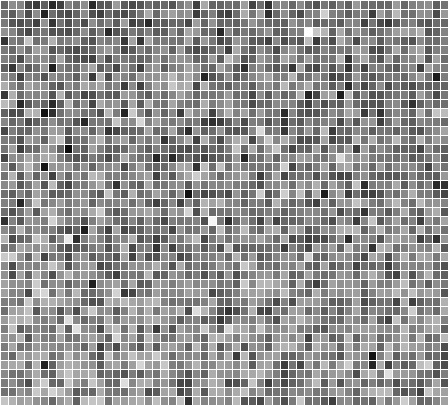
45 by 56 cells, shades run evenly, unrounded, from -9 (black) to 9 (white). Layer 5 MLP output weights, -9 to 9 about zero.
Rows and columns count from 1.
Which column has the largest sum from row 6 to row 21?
13
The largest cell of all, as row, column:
4, 39
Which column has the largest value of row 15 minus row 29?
33
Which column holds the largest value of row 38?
15
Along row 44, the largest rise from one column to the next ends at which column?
54
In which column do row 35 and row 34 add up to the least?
29
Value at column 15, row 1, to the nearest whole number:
2
